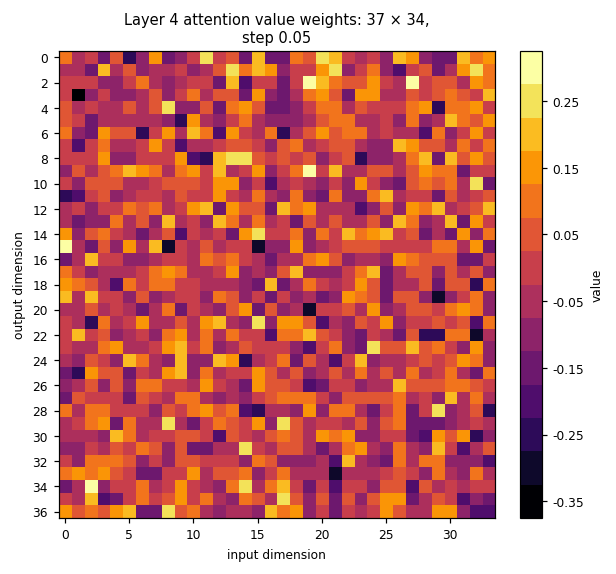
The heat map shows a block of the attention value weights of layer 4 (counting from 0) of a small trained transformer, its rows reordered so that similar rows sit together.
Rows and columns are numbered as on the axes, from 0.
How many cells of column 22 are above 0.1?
4
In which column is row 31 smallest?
31
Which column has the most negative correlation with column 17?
21
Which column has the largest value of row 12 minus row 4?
29
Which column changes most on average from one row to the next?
32
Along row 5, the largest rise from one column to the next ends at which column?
10
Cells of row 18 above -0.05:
19
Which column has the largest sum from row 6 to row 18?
13
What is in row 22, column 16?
-0.2
